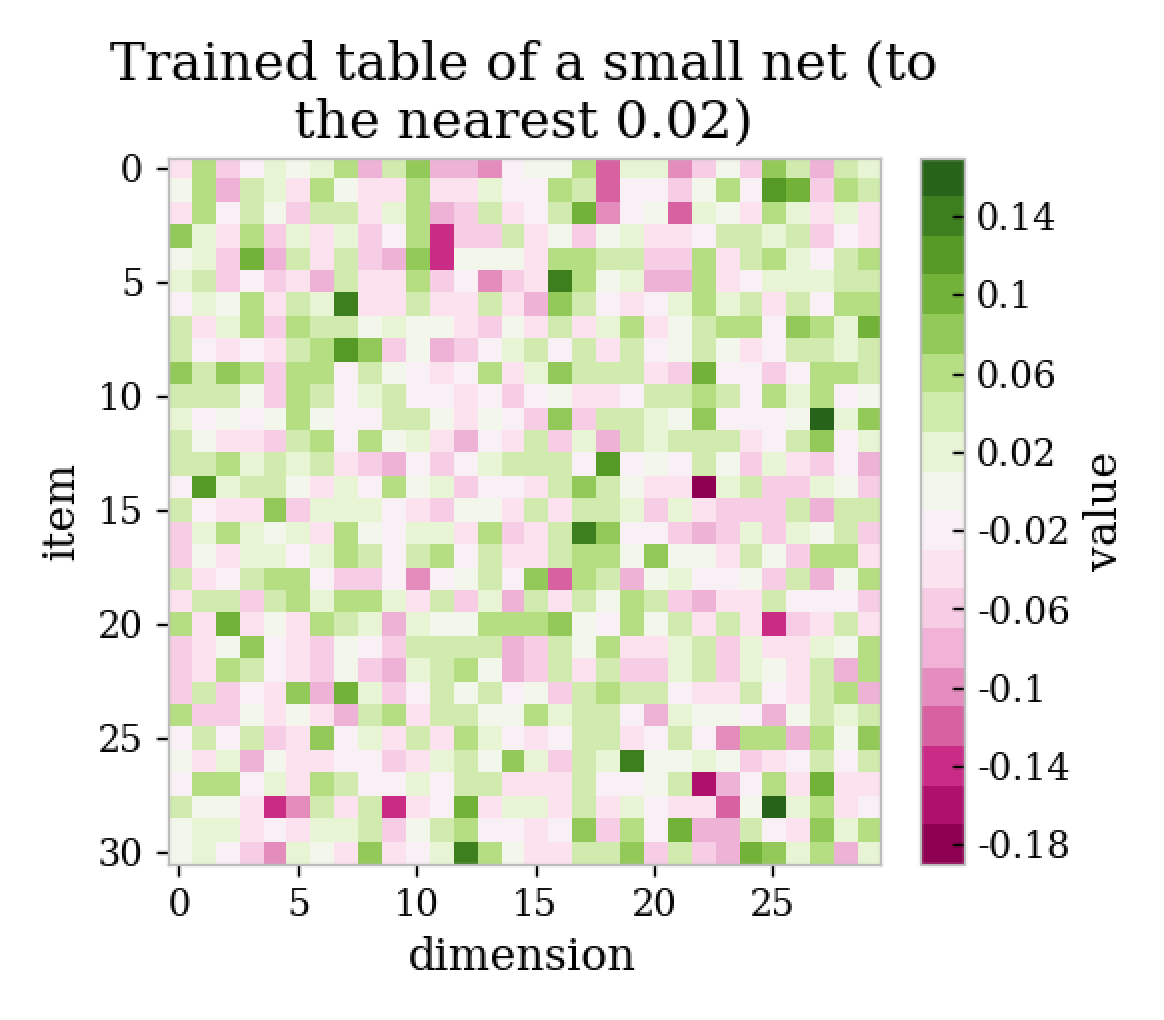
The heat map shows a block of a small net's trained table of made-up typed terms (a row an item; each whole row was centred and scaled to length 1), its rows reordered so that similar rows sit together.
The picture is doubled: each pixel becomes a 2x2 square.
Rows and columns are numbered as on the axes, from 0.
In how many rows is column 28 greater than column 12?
20
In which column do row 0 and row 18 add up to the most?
17
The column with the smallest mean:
9
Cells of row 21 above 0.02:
9
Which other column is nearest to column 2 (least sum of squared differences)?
13
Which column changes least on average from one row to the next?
12
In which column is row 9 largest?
22
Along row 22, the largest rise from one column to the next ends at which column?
29
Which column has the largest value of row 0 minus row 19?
10
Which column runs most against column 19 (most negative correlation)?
3
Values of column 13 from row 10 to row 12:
-0.02 0 -0.02
